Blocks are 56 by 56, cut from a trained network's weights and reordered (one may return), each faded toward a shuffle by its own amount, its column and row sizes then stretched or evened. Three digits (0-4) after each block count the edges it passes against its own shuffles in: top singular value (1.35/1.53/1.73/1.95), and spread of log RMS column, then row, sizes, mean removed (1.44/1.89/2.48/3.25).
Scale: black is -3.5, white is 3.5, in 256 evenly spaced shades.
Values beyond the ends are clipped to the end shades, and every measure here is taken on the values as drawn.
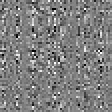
4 4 2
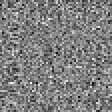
2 0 0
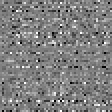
1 2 4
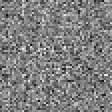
2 0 1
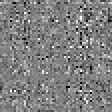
0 3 2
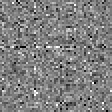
2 2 0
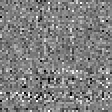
0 2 3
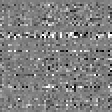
1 2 4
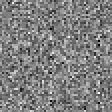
3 2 0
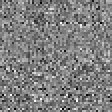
2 0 2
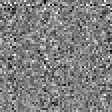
2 2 1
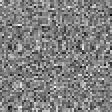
3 1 1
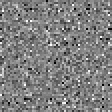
0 2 2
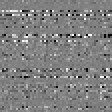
1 1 4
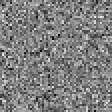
1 1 0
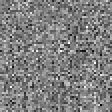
3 1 0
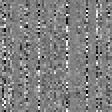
3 4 0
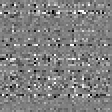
1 2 4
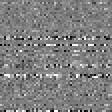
2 0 4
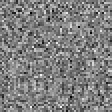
3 0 0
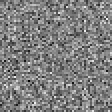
2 0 0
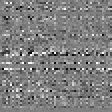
3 2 4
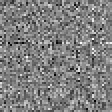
3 2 0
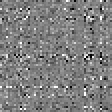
1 3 3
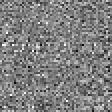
2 1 1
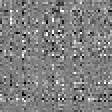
2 4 3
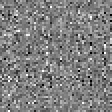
0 3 2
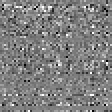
0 2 4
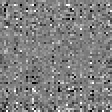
0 3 3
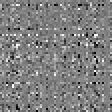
2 4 3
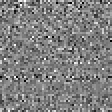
1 0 3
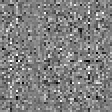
1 3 2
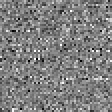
0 0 3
